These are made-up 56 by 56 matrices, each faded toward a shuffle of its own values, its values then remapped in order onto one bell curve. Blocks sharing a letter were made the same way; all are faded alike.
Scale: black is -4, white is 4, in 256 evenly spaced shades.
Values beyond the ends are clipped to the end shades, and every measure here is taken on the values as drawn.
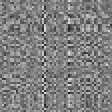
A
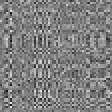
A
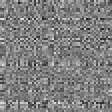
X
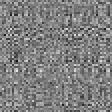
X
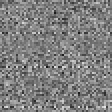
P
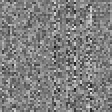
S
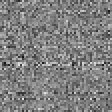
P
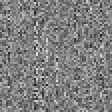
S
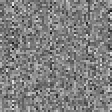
S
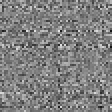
P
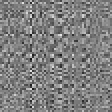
A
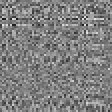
X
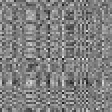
A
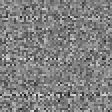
P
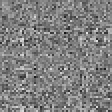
P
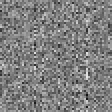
S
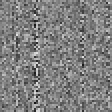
S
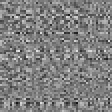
X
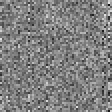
S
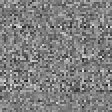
P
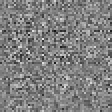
P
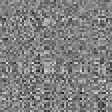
X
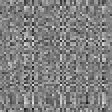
A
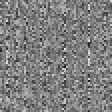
S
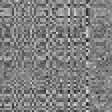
A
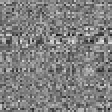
X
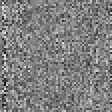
S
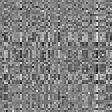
A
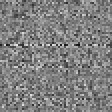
P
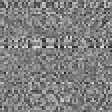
X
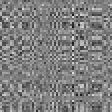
A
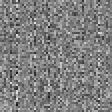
S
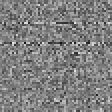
P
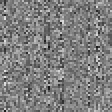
S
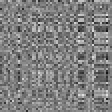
A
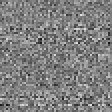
P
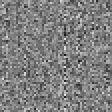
S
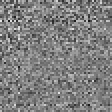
P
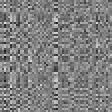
A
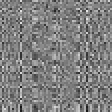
A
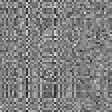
A
